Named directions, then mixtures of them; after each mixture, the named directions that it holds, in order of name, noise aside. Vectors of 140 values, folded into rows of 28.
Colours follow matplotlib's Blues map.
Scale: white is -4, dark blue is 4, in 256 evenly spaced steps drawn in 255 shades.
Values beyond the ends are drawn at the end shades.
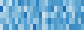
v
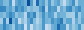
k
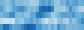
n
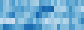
n.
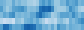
n.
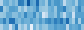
k, n, v.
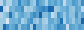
k, n, v.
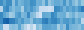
n, v.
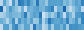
v.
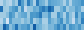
k, n, v.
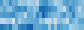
n, v.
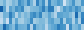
k, n, v.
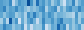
k.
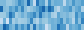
k, n, v.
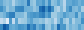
k, n.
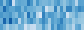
k, n, v.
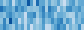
k.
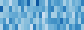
k, v.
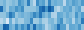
k, n, v.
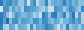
k, n, v.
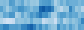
n.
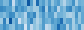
k.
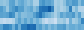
n.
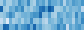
k, n, v.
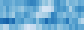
n.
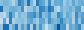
k, n, v.
